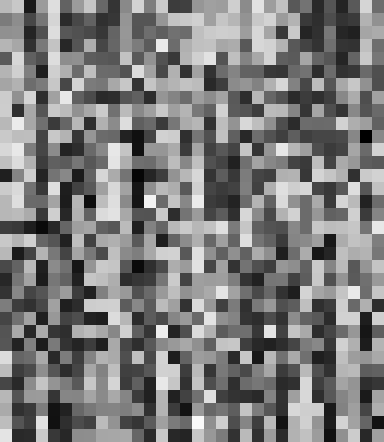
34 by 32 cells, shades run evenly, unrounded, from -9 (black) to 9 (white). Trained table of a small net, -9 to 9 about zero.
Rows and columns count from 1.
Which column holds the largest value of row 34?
1
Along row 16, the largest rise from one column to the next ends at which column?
13
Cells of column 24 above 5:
4
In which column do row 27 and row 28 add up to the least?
22
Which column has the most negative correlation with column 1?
28
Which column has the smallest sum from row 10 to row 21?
12
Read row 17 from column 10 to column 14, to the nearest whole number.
7 3 -3 -3 5
